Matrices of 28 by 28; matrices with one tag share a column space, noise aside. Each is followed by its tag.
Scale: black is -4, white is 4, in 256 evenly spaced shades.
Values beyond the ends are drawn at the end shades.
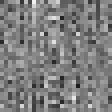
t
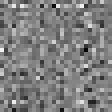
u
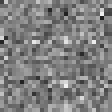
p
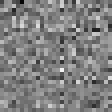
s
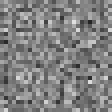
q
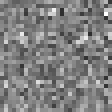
p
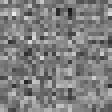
p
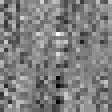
t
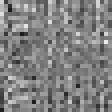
t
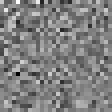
s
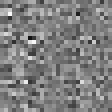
p
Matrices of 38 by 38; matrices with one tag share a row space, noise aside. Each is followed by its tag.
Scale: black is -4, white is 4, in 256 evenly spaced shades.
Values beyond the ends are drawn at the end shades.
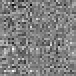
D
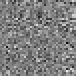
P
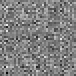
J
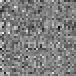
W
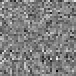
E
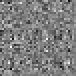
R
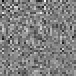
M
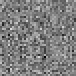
M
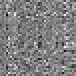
P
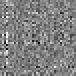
J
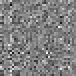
R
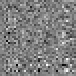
P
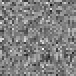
E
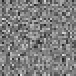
M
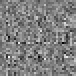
P
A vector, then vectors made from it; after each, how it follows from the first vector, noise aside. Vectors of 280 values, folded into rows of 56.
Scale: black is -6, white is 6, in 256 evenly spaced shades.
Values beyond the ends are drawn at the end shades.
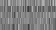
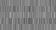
wrapped around, shrunk.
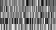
reversed, scaled up.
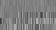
wrapped around, partly zeroed.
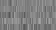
wrapped around, shrunk.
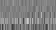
reversed, negated, partly zeroed.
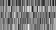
negated, scaled up.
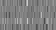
reversed, negated, partly zeroed.
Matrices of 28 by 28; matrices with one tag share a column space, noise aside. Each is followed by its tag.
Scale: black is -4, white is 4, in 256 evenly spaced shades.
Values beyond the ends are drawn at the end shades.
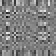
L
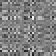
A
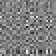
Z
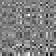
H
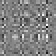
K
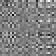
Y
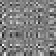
H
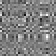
K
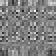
L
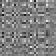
Y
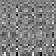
H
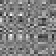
K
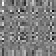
L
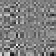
H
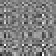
H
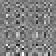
H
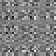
A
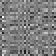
Z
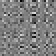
Y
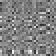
Z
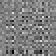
Z
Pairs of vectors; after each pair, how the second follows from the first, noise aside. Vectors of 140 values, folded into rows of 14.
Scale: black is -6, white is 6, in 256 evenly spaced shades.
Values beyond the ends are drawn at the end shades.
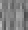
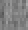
reversed, shrunk.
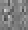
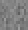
reversed, negated, shrunk.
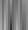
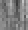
reversed.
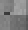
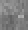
reversed, negated, shrunk.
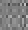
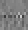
wrapped around, partly zeroed.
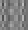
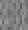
wrapped around, negated, shrunk.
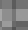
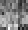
wrapped around, scaled up.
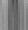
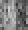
wrapped around, scaled up.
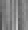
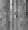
reversed.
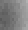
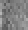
wrapped around, partly zeroed.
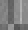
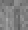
reversed, shrunk.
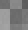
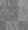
reversed, shrunk.
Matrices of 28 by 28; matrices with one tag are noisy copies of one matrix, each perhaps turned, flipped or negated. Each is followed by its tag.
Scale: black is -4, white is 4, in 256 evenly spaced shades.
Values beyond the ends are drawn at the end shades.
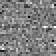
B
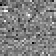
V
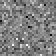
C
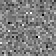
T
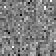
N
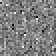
T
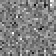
V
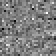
N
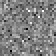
C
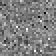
C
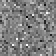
C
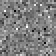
C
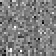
V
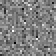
T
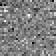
V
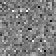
C
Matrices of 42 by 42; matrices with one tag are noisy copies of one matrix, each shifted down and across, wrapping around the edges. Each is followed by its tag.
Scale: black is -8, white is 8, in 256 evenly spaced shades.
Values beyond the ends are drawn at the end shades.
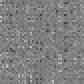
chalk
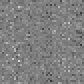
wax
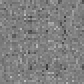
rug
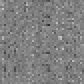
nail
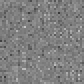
chalk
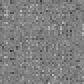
chalk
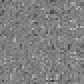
rug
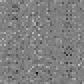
wax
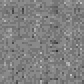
nail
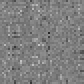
rug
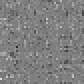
rug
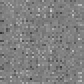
chalk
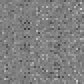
wax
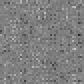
chalk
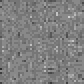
rug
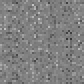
wax
